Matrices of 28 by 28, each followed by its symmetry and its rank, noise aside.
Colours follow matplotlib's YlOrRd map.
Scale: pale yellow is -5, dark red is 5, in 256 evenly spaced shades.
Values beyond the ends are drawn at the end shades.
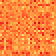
antisymmetric, rank four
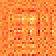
no symmetry, rank three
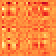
antisymmetric, rank two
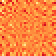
antisymmetric, rank four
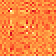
symmetric, rank three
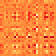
antisymmetric, rank two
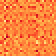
no symmetry, rank three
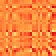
no symmetry, rank two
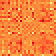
symmetric, rank three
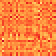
no symmetry, rank three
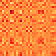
symmetric, rank two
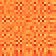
antisymmetric, rank two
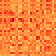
no symmetry, rank three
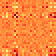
symmetric, rank two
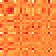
symmetric, rank two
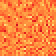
no symmetry, rank four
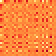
symmetric, rank two
